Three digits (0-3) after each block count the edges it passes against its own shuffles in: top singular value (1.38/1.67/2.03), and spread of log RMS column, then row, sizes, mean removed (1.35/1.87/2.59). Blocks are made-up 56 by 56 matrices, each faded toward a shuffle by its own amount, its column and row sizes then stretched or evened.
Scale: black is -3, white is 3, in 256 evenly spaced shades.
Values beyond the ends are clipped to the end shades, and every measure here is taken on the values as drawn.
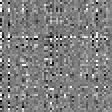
3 3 2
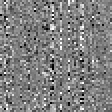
2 3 0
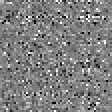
2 1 2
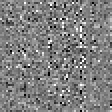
0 3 1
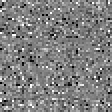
1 1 2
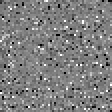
0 0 1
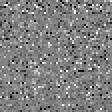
0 0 2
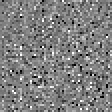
0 2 0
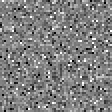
1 0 0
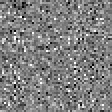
1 2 1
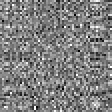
3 1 1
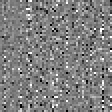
1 3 1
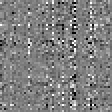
2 3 2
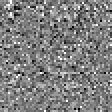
2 1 1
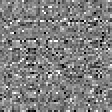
3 0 2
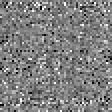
0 0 2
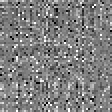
3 2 0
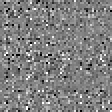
0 2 2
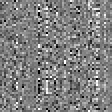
3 3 0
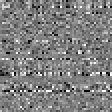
3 0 3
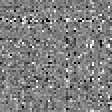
0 2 2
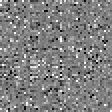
2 2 1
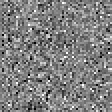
1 2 0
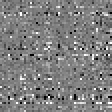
2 2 3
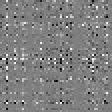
2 3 3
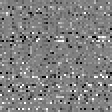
1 0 3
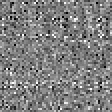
2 1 2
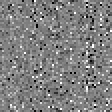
0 2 0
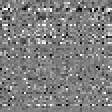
3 2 3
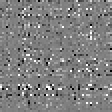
1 2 3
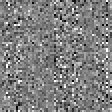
0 3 0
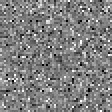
0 1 2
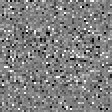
1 0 2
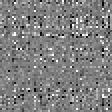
1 3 3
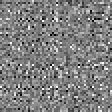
3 1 2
